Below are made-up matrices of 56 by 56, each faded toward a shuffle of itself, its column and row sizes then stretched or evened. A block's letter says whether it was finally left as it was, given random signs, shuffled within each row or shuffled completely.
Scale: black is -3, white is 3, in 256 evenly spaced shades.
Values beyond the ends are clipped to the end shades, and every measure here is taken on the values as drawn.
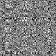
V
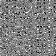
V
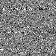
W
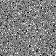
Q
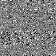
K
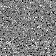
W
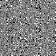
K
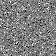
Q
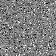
Q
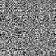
V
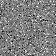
Q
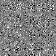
K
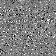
W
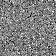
Q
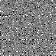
K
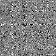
K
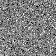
Q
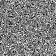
Q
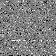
W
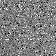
W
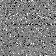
W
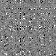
V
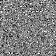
W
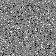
Q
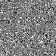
W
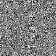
K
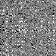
V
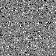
W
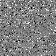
W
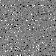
W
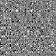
V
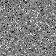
Q
